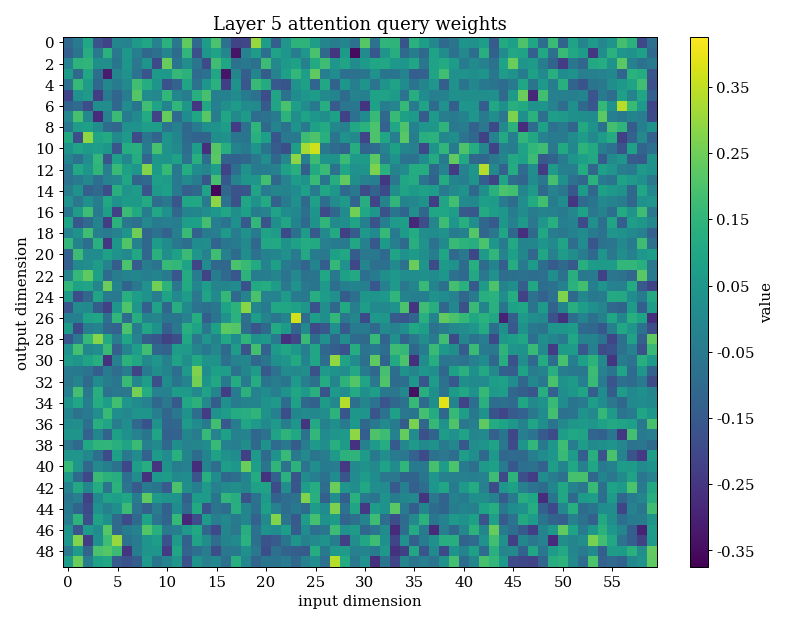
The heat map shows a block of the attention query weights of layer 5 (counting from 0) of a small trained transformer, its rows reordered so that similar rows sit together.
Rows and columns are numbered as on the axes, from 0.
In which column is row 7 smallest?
3
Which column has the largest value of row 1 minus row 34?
25
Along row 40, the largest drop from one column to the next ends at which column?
9
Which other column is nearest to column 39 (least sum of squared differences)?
0
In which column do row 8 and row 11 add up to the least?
17
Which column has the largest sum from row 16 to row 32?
6
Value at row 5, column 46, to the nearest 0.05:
0.25
